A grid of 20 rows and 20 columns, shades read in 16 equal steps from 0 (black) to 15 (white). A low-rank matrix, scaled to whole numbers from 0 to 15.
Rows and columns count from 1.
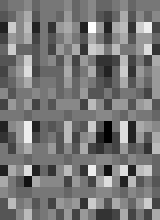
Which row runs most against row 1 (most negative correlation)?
17
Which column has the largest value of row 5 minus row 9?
19
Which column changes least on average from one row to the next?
6
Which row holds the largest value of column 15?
5
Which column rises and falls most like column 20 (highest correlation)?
11
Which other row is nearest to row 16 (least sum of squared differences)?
3
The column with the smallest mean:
14
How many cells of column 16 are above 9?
10
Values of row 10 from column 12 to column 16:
11 8 4 9 9
